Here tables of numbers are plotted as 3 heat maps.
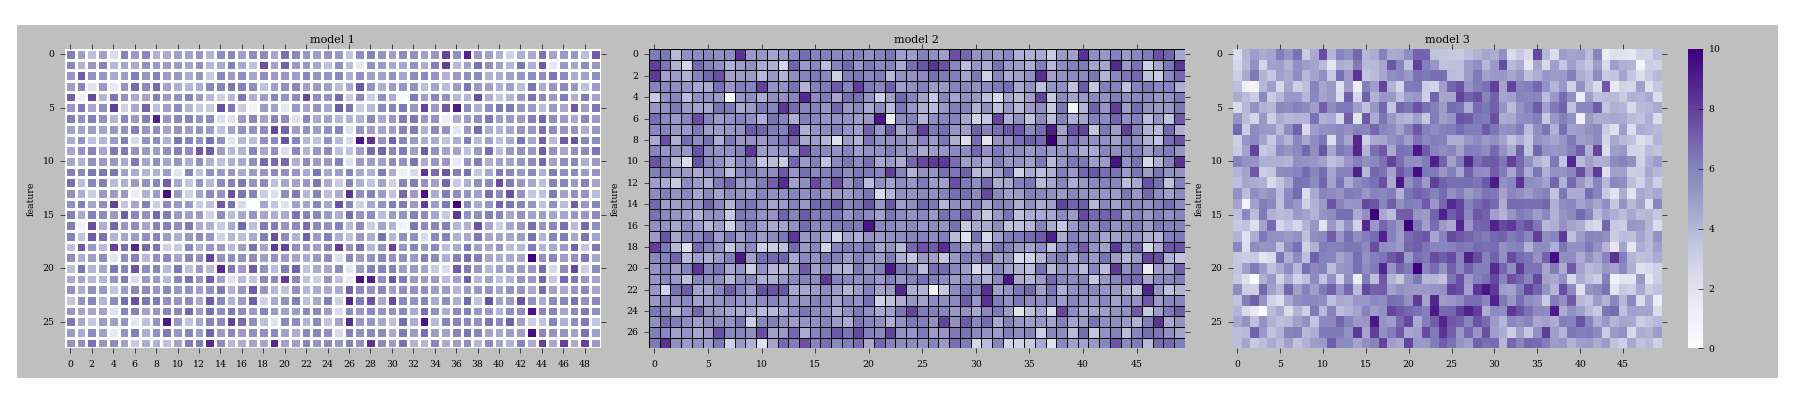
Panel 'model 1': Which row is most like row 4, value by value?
16
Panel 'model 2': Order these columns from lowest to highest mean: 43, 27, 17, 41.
41, 17, 27, 43
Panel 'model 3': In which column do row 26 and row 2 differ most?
16
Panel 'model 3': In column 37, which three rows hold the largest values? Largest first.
19, 24, 12
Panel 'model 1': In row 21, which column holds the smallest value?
26
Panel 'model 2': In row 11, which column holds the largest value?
22
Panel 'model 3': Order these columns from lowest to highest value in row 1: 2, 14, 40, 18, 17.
40, 17, 2, 14, 18
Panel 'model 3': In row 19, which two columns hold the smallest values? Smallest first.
3, 4
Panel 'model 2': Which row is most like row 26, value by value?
3
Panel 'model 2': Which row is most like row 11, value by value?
15
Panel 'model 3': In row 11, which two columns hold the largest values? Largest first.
21, 14
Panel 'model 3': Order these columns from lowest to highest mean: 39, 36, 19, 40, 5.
5, 40, 36, 39, 19
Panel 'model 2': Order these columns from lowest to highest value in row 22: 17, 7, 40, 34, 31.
17, 40, 34, 7, 31
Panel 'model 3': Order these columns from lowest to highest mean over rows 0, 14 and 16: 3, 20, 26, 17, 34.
3, 34, 17, 26, 20
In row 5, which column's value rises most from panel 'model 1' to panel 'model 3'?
17
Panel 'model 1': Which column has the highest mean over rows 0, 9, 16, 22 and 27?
44
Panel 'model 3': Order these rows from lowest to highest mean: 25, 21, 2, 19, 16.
21, 2, 16, 25, 19
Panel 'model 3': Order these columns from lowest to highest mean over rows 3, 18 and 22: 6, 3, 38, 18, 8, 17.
8, 18, 3, 6, 38, 17
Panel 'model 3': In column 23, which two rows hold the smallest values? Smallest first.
3, 0
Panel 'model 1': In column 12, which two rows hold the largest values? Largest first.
9, 27
